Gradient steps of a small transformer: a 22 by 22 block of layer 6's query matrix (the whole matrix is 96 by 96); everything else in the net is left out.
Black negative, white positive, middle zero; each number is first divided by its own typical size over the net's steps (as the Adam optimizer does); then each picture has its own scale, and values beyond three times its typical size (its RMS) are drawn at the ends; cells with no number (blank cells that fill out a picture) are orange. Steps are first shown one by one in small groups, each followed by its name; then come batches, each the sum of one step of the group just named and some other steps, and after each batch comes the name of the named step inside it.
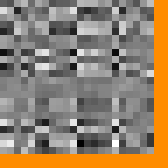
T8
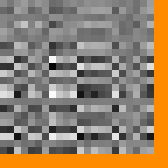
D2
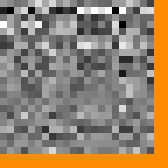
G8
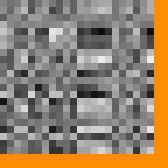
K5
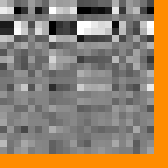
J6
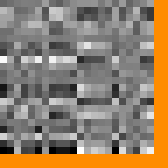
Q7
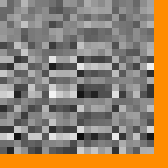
D2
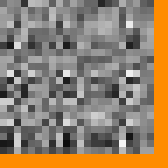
Q7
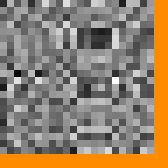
K5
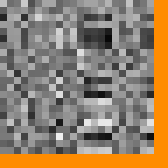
K5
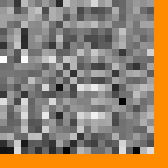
Q7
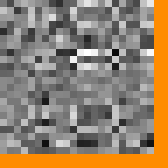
T8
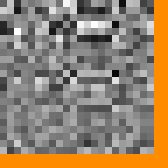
J6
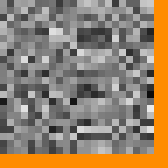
K5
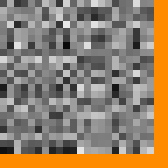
Q7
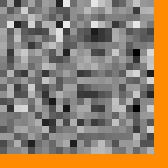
K5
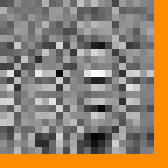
T8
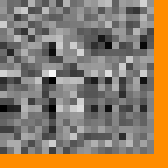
K5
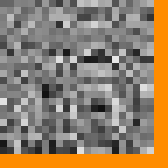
Q7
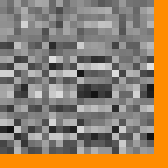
D2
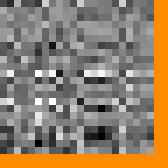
Q7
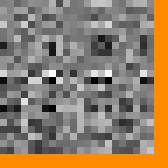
Q7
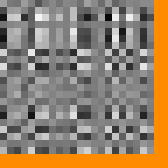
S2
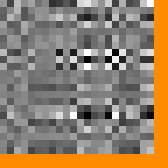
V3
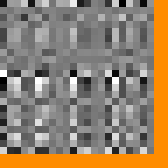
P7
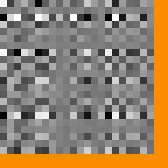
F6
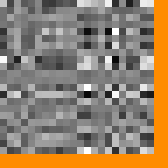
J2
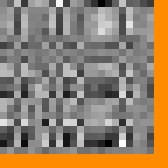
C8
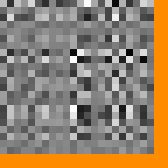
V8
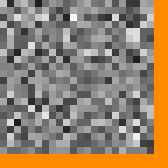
F6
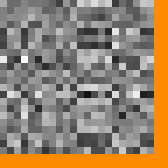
J2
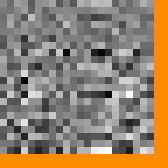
J2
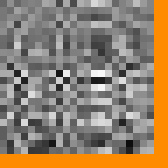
V3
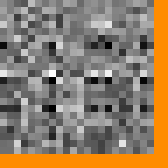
C8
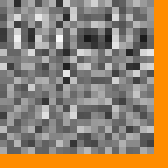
S2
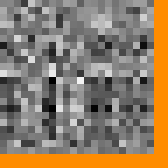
C8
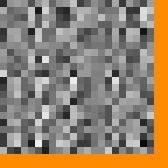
P7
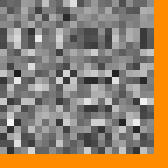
P7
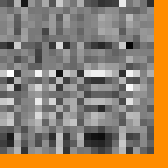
C8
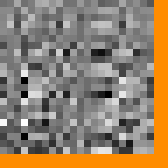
C8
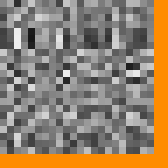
S2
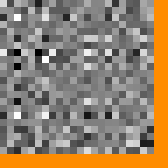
F6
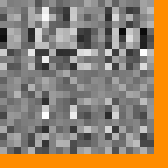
S2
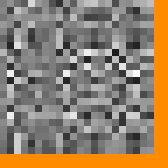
V3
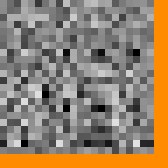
F6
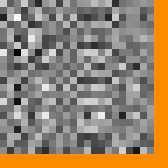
F6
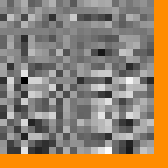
F6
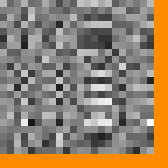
V3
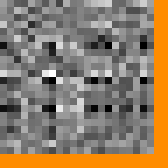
J2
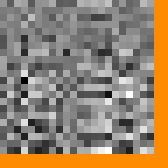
J2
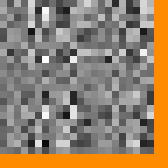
V8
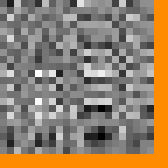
V3
